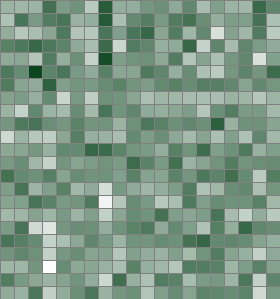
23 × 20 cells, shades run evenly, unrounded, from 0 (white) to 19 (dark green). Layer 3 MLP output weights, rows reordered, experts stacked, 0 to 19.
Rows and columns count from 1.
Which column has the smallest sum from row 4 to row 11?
7
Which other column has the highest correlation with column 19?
11
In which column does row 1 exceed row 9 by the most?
4
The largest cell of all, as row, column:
6, 3
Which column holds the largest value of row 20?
16
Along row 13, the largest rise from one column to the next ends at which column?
5
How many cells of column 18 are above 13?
3
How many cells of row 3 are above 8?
12
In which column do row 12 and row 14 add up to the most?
15
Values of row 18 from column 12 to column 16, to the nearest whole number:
9 12 10 6 13
